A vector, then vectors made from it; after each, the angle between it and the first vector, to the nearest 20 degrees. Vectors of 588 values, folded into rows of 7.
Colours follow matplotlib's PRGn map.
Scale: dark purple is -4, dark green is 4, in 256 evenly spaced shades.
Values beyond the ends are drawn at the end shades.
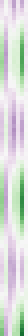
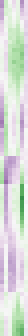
40 degrees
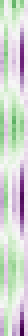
160 degrees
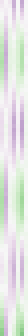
20 degrees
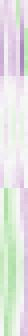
120 degrees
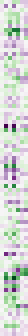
100 degrees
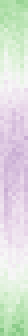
80 degrees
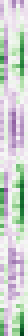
20 degrees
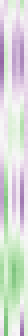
140 degrees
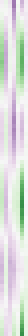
20 degrees
